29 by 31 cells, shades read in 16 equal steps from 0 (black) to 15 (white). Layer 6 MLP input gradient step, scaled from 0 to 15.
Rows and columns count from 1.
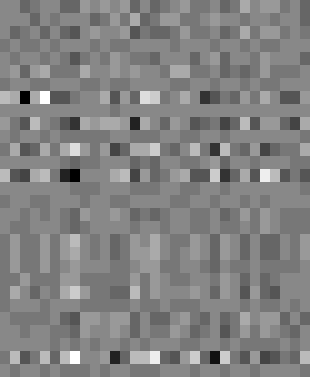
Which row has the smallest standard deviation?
9
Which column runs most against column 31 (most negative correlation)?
22
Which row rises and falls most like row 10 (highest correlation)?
26
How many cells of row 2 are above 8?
5
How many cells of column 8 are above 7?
13
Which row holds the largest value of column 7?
28
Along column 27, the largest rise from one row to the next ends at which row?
14
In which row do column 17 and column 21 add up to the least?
8
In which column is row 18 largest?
27
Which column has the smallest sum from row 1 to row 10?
3
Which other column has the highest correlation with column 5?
15
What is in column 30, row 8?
5
